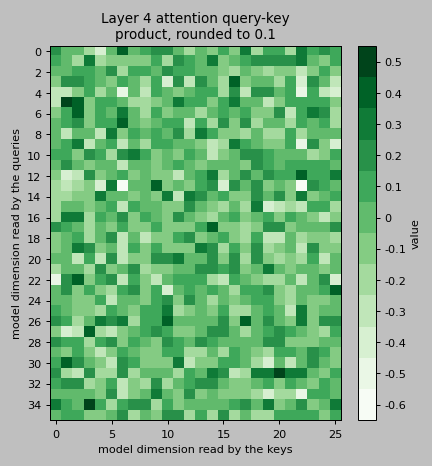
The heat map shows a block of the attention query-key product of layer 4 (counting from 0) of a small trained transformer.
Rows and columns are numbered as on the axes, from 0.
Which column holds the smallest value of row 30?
19
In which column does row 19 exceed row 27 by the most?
2
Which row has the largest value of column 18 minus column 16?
31
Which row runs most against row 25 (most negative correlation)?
3
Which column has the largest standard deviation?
22
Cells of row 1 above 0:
13
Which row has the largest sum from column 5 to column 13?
26
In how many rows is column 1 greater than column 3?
21
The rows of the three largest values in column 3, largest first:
34, 27, 1
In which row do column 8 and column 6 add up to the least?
4
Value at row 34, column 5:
-0.2
